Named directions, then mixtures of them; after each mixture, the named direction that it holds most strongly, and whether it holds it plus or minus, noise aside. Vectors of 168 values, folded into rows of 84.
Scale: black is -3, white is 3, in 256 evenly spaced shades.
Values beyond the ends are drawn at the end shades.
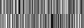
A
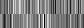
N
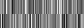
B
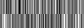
B, minus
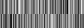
A, minus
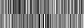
N, minus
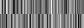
A, minus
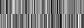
B, minus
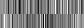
N, minus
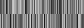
B, minus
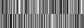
A, minus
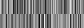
N, minus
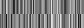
A, minus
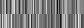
B, minus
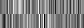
N, plus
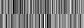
N, minus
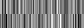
A, minus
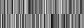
B, plus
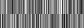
B, plus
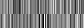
N, minus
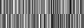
A, plus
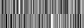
A, minus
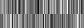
A, plus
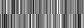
B, plus
